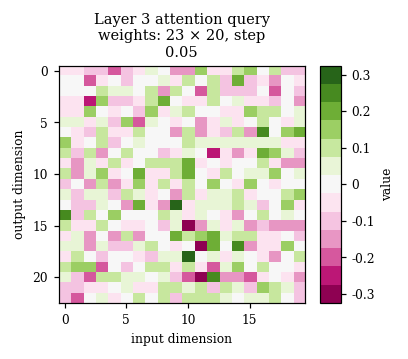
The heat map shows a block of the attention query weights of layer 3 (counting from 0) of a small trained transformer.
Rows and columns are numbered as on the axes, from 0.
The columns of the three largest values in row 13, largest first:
9, 6, 18
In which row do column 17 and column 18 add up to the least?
15
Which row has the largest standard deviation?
20
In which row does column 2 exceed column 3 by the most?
19
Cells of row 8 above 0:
7
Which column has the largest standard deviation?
10
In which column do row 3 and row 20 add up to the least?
2
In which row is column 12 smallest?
8
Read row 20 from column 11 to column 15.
-0.3 0.25 -0.15 -0.15 -0.2
